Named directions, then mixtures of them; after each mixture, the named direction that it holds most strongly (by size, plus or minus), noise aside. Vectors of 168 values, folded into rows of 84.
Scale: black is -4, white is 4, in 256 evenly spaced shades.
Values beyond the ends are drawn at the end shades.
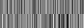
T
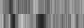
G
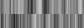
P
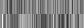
T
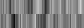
P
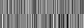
T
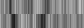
G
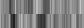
G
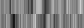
P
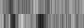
G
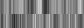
P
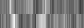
G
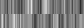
P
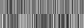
T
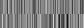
T
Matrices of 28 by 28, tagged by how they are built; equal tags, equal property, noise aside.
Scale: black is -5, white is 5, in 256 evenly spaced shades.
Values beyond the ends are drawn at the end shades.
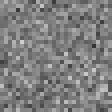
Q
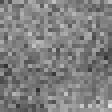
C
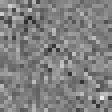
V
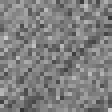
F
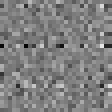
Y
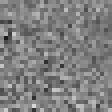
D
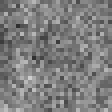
C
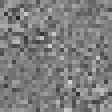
V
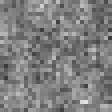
C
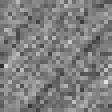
F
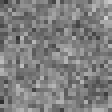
C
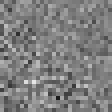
D
